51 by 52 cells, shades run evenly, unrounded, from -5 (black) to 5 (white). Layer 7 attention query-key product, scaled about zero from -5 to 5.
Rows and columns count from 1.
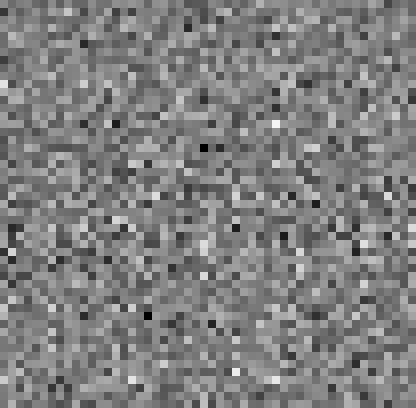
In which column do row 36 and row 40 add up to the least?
19
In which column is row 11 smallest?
39
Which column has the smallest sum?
8
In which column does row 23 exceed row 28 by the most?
14
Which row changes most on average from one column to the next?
25
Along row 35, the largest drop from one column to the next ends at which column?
27
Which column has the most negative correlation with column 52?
2
